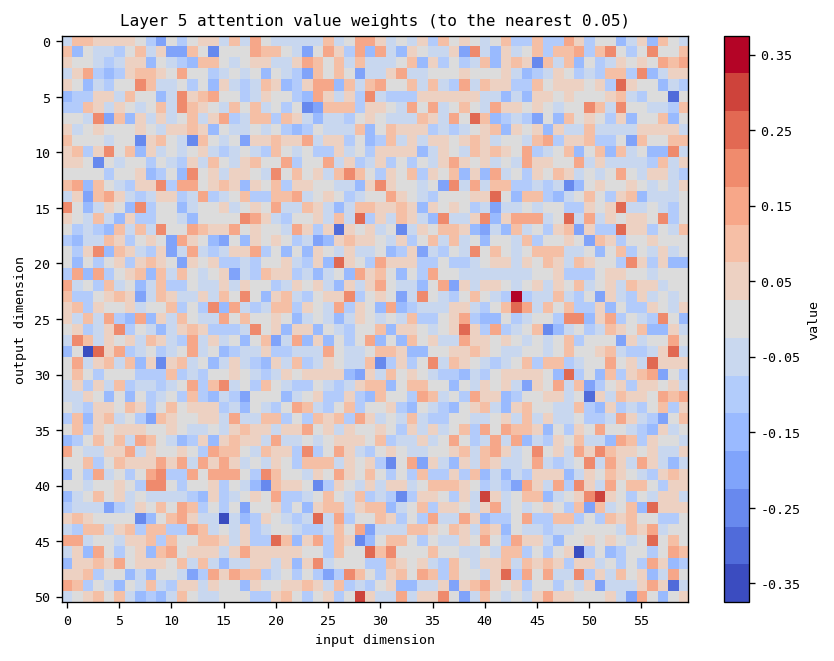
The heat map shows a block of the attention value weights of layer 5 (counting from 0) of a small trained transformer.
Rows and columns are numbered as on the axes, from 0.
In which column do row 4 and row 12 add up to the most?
53
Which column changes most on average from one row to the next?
49
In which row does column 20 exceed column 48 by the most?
13
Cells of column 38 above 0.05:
8
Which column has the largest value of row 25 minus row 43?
15
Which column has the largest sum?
20
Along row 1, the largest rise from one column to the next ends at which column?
39
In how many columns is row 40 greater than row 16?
24
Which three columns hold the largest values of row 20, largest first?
26, 54, 30
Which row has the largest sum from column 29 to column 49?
48
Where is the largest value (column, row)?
43, 23
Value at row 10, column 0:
0.05
